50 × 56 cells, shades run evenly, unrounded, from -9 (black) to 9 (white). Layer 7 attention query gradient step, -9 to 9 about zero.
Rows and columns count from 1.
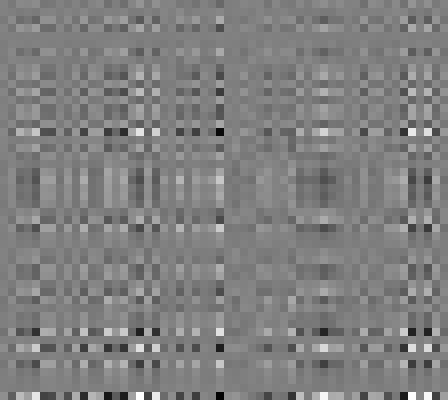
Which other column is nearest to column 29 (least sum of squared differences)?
8
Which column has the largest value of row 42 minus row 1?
28
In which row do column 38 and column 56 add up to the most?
50
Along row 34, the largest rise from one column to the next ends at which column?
55
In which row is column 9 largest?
42
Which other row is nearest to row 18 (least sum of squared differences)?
2
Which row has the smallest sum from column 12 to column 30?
17
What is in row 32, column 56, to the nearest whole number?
0
